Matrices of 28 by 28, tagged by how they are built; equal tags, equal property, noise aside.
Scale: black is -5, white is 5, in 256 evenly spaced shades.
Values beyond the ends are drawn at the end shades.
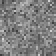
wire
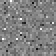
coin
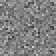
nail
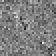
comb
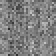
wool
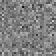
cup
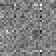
cup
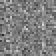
nail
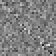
comb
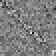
comb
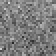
wire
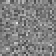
cup
